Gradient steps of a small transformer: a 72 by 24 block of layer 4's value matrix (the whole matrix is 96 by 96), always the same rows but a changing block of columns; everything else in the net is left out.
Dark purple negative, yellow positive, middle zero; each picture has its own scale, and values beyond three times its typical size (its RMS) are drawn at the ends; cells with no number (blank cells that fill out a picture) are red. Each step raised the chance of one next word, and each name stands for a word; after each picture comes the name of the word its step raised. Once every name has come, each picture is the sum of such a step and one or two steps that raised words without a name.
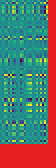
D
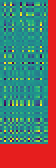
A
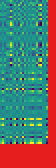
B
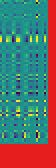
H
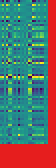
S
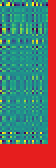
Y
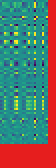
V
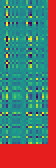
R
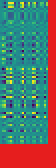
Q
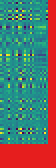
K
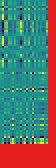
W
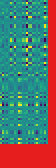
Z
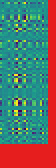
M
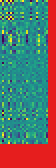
H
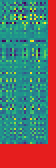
K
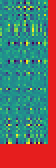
W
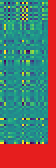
W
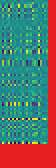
V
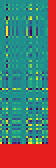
W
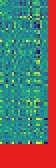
M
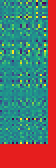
M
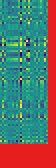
Q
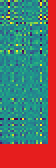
B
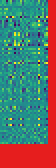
S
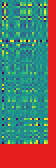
B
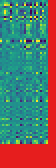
Y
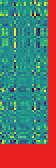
A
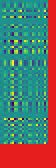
V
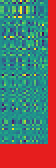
D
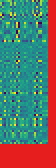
H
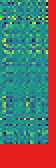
Z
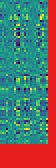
M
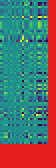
H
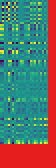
W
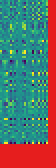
W
